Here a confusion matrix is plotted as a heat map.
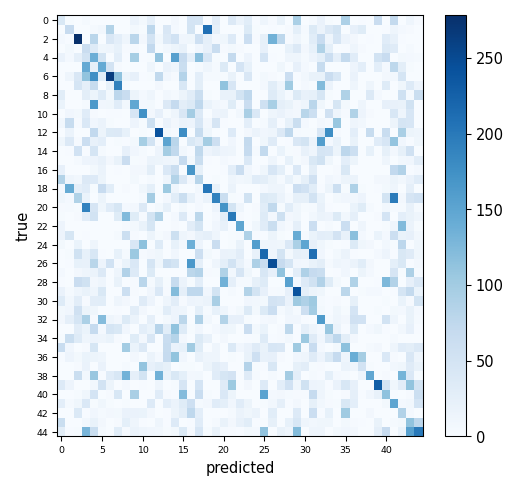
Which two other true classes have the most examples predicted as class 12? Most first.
38, 4
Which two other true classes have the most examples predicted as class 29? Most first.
23, 44
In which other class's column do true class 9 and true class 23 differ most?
4
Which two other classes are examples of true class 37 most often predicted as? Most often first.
10, 23
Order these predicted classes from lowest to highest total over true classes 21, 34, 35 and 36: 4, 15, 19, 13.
19, 15, 4, 13
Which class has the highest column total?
17
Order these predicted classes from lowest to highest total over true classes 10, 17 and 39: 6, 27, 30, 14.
6, 27, 14, 30
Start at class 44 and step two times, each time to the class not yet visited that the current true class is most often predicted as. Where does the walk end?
0
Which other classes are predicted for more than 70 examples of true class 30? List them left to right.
19, 29, 31
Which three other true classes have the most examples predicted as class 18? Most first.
1, 13, 4
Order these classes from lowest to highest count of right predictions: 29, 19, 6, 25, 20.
20, 19, 25, 29, 6
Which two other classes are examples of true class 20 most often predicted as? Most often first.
3, 26
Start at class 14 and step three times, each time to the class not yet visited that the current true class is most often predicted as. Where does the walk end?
5
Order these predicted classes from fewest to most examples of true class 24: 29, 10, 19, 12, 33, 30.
33, 12, 19, 29, 10, 30
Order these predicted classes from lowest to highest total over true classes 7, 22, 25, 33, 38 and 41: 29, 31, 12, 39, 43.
39, 29, 43, 12, 31
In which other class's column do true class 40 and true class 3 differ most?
25
